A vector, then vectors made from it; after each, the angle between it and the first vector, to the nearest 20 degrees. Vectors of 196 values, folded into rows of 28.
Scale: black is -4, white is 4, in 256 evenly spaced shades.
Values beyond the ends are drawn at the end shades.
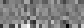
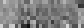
140 degrees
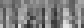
120 degrees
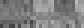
60 degrees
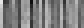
80 degrees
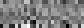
20 degrees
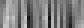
80 degrees
